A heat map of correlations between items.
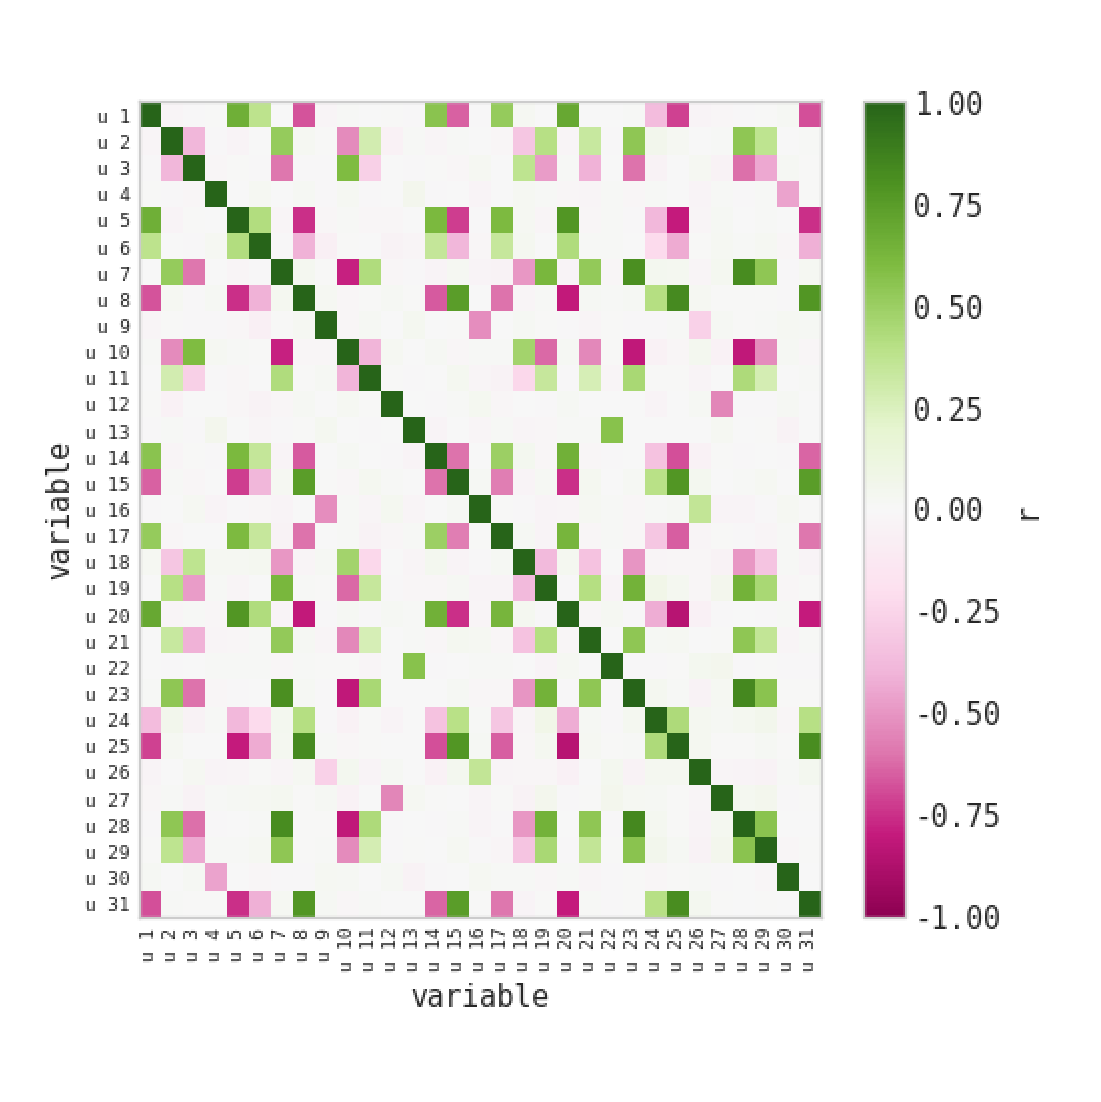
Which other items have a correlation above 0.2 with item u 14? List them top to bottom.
u 1, u 5, u 6, u 17, u 20
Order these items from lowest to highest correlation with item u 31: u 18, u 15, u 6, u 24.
u 6, u 18, u 24, u 15
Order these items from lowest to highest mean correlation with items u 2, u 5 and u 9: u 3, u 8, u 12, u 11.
u 8, u 3, u 12, u 11
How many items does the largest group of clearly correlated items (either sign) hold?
11
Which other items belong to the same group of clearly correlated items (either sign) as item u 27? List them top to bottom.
u 12
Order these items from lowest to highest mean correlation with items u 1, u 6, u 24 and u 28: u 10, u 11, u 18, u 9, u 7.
u 10, u 18, u 9, u 11, u 7
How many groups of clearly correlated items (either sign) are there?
6
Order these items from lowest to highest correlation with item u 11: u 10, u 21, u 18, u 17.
u 10, u 18, u 17, u 21
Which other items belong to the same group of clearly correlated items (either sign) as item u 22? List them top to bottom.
u 13
